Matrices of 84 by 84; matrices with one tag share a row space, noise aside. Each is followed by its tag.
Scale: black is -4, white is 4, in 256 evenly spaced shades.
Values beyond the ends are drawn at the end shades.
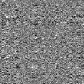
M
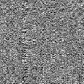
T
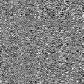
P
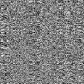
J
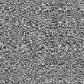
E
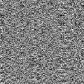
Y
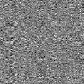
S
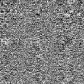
J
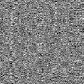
S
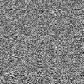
S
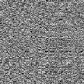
E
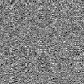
S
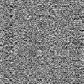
S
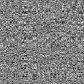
T
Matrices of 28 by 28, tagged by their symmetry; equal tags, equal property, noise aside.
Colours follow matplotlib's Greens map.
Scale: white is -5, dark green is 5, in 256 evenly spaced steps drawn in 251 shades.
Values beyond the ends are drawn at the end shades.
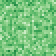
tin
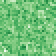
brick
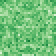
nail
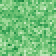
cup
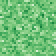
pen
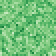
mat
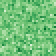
cup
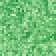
cup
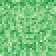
nail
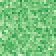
brick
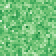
mat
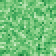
cup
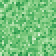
mat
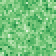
brick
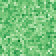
pen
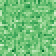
nail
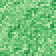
mat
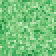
brick
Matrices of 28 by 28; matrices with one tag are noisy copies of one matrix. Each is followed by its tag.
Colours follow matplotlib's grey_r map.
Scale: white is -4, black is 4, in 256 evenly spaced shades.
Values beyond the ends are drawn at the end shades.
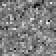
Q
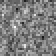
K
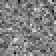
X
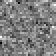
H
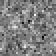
K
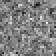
Q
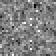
Q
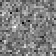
K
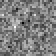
K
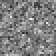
Q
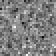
K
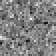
H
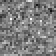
Q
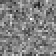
Q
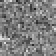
H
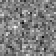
K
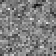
Q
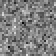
K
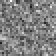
H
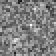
X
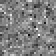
Q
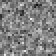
Q
